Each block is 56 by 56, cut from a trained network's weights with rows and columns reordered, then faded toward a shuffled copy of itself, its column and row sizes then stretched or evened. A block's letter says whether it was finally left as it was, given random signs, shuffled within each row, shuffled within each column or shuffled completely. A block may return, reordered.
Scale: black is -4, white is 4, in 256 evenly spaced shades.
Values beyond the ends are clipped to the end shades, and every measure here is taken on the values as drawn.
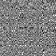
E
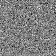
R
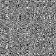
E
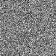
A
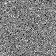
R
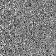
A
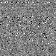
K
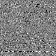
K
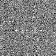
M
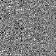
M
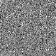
M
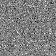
K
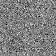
K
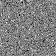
R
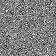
R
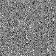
A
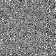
M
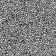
R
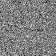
K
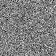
R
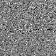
K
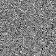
A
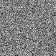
A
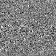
K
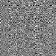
E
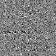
M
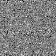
K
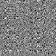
E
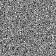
R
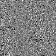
A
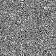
A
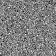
R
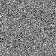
A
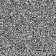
K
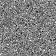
R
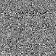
M
